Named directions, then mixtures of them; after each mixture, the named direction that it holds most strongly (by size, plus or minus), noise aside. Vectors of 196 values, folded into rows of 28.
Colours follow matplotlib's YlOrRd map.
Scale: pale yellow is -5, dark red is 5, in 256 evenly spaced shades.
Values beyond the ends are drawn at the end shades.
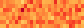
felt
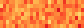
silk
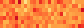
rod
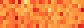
rod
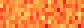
silk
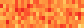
silk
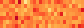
rod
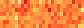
rod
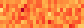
felt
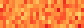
silk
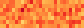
felt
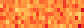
silk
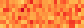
felt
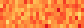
silk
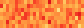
silk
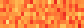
silk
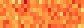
rod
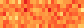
rod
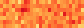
rod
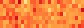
rod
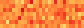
felt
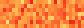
felt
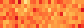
rod
